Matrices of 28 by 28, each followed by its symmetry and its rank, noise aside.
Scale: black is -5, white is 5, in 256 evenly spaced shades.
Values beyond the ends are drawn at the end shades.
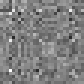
symmetric, rank four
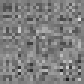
no symmetry, rank five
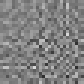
symmetric, rank four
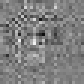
antisymmetric, rank four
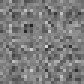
symmetric, rank three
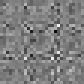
symmetric, rank three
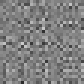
no symmetry, rank three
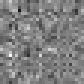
no symmetry, rank five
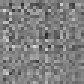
antisymmetric, rank four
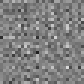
no symmetry, rank four
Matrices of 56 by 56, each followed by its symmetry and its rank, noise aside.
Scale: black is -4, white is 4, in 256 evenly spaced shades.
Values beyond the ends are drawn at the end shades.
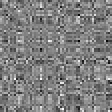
antisymmetric, rank four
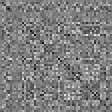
symmetric, rank four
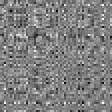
symmetric, rank three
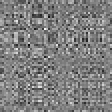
antisymmetric, rank four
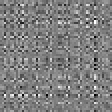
no symmetry, rank two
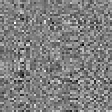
no symmetry, rank four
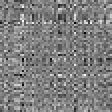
no symmetry, rank three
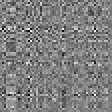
no symmetry, rank three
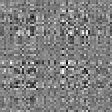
no symmetry, rank three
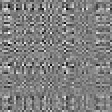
antisymmetric, rank two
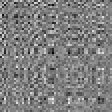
symmetric, rank three
